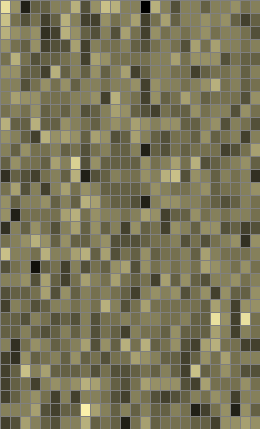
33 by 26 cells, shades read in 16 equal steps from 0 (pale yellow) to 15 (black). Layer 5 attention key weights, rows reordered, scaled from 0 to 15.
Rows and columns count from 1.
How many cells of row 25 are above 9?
5
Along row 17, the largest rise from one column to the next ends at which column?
2
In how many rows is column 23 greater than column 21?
13
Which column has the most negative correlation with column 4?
6
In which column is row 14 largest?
9
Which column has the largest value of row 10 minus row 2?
23
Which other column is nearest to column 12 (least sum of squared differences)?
19
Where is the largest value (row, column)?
1, 15
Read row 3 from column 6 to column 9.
11 4 6 9
